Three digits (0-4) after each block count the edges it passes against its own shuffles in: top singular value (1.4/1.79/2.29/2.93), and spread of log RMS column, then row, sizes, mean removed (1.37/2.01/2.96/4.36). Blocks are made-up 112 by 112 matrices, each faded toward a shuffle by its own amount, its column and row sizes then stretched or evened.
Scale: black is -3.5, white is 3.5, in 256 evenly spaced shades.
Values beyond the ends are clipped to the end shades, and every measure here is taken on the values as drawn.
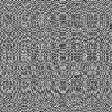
4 0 2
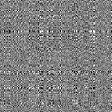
4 3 3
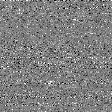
1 0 3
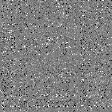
0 2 2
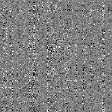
2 3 2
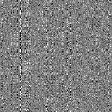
3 3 0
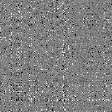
2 3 2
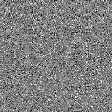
2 1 0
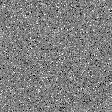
1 0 0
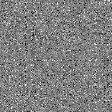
0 2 2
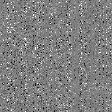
0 3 1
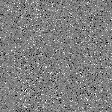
0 1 1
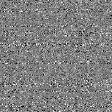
1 1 3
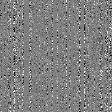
1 4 0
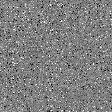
0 1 1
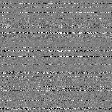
2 1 4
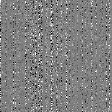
0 4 0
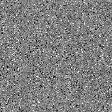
1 1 0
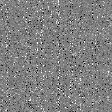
1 2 1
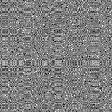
4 0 1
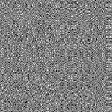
3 1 0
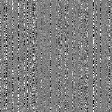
3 4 0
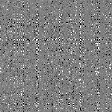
3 3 2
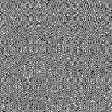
4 0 0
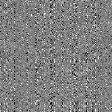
3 3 0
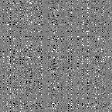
1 3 3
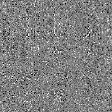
2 2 1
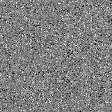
1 0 1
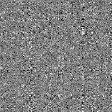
2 2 2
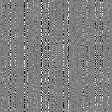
4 4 0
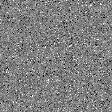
0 1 1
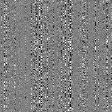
2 4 0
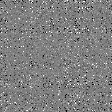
0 2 2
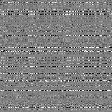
4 0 4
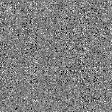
0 2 2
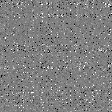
1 2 2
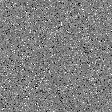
0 0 0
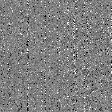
0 3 0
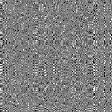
4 3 1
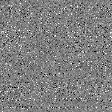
1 1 2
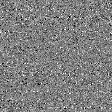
0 0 2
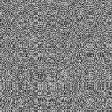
4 2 0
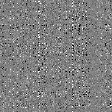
1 3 2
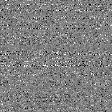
1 1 3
